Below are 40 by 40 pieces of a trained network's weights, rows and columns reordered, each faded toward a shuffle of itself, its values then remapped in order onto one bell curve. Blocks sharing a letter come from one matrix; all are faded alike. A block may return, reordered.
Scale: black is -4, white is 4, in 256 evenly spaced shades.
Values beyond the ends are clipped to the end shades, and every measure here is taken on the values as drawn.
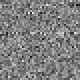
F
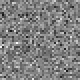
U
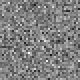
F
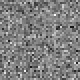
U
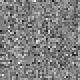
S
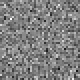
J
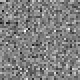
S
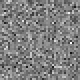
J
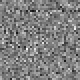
F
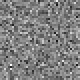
J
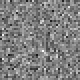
S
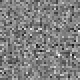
S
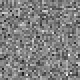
J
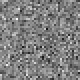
S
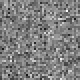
S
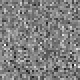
S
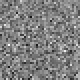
S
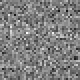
U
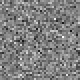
J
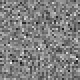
F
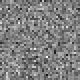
U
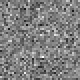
J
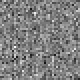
S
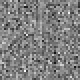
S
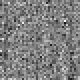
S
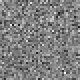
F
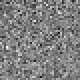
J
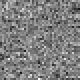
U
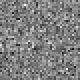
S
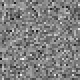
F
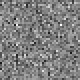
J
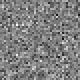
J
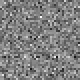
F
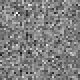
S
